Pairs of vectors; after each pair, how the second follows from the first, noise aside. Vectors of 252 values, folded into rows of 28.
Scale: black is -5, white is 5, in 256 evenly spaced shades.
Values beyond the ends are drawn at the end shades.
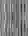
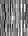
negated, scaled up.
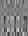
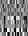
scaled up.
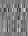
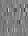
negated, partly zeroed.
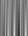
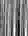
scaled up.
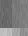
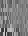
sign-scrambled.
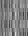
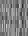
wrapped around, negated.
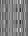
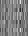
copied.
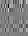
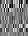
negated, scaled up.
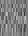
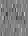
negated, partly zeroed.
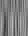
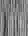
copied.
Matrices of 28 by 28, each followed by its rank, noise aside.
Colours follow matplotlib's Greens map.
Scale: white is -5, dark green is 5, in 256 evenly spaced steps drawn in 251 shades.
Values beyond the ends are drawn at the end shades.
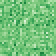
six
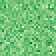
seven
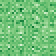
four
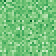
six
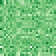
five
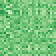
five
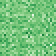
five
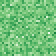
seven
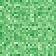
seven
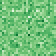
six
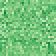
seven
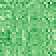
four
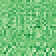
five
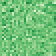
six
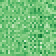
six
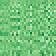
four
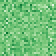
five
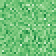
seven
